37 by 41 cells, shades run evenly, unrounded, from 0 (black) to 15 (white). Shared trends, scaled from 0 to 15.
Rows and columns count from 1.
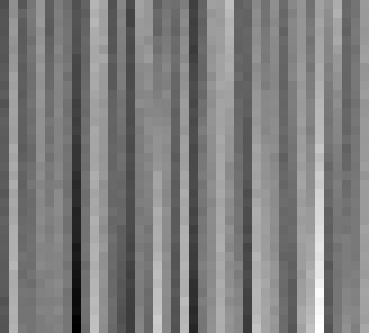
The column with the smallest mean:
9
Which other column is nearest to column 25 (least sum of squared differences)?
2
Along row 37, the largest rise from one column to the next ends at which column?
29
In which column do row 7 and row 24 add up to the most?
36
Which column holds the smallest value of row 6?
22
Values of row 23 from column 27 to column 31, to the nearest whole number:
7 5 10 9 8
